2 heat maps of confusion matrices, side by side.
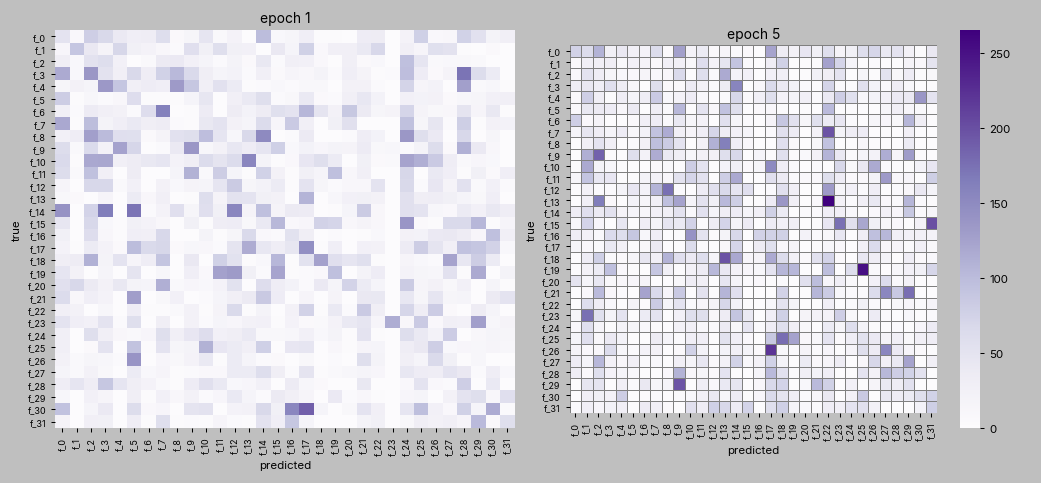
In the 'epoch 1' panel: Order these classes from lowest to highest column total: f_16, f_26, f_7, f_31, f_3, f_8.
f_31, f_8, f_16, f_26, f_7, f_3
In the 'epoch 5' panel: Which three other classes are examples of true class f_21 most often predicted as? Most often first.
f_29, f_27, f_6
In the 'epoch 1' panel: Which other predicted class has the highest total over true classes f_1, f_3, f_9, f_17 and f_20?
f_28
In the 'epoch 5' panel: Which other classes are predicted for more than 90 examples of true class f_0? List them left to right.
f_2, f_9, f_17
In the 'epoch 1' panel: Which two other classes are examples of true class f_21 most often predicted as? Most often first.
f_5, f_14
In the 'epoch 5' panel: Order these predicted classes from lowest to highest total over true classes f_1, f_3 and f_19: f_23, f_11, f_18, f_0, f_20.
f_20, f_0, f_23, f_11, f_18
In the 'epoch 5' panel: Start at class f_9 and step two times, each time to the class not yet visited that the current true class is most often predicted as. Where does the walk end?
f_13
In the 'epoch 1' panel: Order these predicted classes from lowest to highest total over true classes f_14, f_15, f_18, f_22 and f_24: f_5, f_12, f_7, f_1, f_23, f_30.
f_23, f_1, f_30, f_7, f_5, f_12
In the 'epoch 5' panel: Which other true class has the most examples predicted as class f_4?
f_30
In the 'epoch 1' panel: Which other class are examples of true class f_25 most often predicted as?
f_10
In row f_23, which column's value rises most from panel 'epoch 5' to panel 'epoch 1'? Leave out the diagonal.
f_29
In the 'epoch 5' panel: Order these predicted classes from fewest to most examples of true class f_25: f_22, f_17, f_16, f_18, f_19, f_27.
f_16, f_27, f_22, f_17, f_19, f_18
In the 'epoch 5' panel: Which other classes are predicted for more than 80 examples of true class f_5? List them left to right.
f_9, f_13, f_22
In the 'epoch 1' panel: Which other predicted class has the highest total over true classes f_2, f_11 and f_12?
f_24
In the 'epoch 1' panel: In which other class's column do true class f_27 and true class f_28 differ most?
f_3
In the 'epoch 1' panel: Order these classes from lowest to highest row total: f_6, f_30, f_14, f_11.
f_11, f_6, f_30, f_14
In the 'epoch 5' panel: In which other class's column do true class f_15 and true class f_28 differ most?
f_31
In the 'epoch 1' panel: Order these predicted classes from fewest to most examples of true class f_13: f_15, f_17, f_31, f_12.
f_31, f_15, f_12, f_17
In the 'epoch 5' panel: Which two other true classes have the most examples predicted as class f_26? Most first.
f_10, f_16
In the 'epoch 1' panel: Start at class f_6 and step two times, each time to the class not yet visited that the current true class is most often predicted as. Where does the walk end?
f_0
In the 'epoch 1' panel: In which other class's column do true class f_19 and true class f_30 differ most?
f_17
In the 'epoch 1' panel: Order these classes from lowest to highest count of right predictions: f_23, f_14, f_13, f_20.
f_13, f_20, f_14, f_23
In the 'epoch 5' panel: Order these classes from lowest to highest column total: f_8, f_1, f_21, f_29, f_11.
f_21, f_8, f_11, f_29, f_1
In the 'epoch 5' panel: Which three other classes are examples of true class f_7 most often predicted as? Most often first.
f_22, f_8, f_12
